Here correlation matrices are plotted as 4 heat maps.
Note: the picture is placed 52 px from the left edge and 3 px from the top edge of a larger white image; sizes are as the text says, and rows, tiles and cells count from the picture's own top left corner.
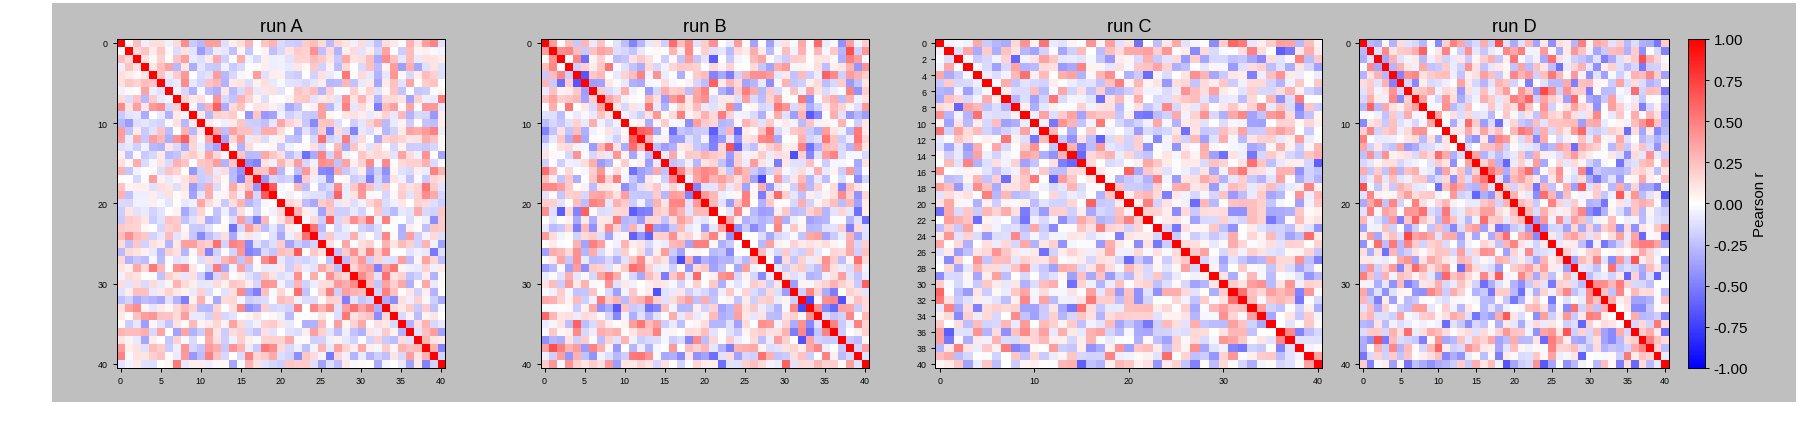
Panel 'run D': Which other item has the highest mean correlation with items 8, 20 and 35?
7
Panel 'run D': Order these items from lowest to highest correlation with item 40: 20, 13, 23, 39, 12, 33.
20, 12, 39, 33, 13, 23
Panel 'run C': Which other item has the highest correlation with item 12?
7
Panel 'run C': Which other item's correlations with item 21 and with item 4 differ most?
9
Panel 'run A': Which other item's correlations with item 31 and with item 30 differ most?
27
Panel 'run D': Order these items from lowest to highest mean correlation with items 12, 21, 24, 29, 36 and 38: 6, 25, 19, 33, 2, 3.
33, 2, 3, 25, 19, 6
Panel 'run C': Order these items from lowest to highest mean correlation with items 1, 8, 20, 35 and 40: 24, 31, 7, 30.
30, 7, 31, 24
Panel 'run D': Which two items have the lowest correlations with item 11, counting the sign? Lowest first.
35, 39
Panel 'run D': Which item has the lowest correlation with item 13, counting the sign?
28
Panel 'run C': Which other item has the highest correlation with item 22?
20
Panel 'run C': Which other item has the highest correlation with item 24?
39
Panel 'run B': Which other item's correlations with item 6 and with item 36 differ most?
33
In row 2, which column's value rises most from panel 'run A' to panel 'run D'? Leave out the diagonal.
37
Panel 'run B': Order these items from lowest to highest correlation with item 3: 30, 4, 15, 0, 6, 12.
12, 4, 15, 6, 0, 30
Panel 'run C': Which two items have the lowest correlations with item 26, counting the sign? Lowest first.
11, 2
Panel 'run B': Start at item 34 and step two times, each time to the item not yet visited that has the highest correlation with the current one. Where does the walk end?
16
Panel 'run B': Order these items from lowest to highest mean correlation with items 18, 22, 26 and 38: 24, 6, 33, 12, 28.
28, 12, 33, 6, 24
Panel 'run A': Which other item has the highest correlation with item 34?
28
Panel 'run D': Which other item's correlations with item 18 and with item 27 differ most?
10
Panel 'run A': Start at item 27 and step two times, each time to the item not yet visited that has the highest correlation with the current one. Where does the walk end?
18
